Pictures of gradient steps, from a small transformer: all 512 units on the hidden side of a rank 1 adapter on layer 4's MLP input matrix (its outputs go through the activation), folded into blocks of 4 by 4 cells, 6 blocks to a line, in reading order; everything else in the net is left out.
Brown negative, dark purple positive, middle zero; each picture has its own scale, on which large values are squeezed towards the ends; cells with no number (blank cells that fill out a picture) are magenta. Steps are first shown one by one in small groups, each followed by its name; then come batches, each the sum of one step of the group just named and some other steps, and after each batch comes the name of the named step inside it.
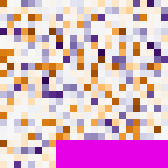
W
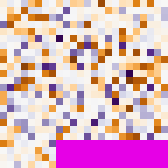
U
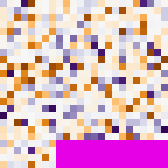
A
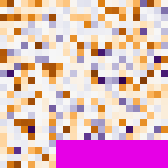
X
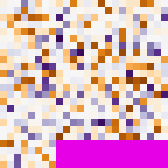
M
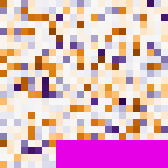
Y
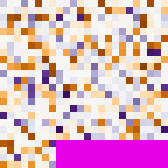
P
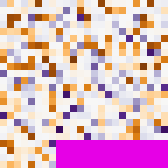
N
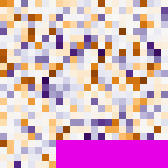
W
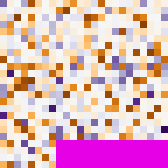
A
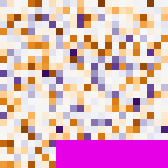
N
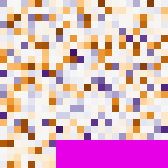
N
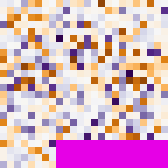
U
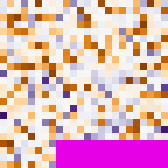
P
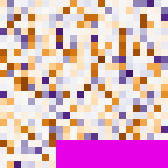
W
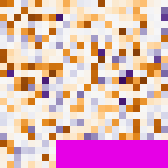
X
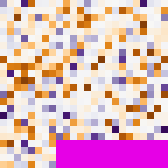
A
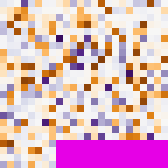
U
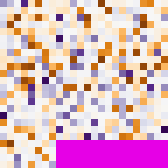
P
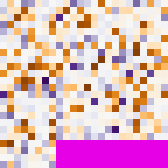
Y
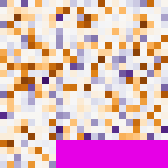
P
